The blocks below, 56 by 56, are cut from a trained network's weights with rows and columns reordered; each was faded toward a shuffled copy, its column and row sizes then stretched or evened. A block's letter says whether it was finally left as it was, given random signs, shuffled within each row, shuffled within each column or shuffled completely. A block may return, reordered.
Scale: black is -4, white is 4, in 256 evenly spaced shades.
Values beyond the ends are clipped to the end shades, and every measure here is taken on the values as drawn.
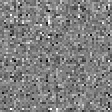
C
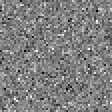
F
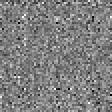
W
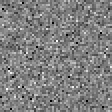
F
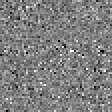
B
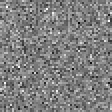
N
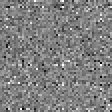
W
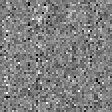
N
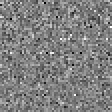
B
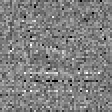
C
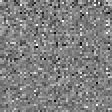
C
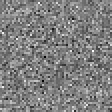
F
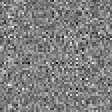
C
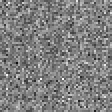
N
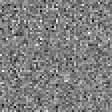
W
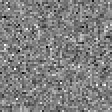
F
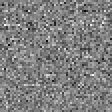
B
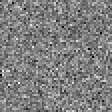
F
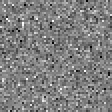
F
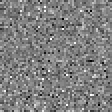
B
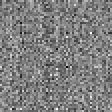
C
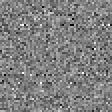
B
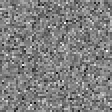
F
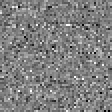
B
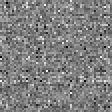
C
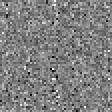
N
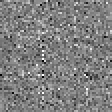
W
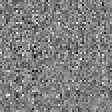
C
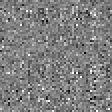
C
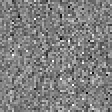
N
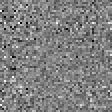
W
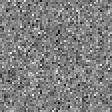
N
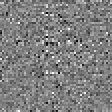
C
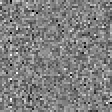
N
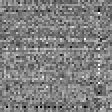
C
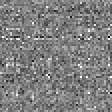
C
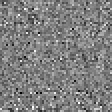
B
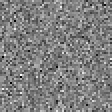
N
